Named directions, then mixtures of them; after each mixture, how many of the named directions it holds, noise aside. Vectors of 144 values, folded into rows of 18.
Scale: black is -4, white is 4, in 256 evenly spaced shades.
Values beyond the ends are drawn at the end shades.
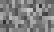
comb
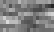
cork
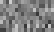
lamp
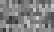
three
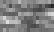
one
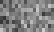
three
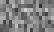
two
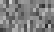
one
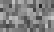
two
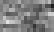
one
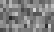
three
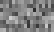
three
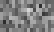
one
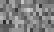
two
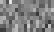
one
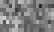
three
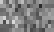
three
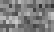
two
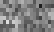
three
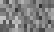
three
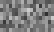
one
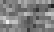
one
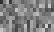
one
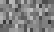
two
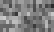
two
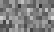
three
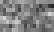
two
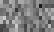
three
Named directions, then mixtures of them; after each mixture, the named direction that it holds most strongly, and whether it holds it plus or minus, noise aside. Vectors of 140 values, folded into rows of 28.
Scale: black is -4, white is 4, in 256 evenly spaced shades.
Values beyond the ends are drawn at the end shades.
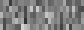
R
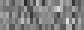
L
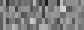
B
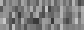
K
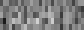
K, minus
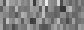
B, minus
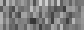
B, minus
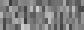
R, plus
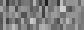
B, plus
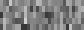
R, minus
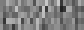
B, minus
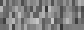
K, minus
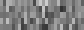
B, minus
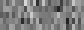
L, minus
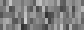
R, minus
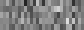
L, plus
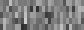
R, minus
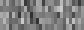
L, plus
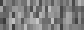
K, minus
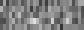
K, minus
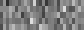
B, plus
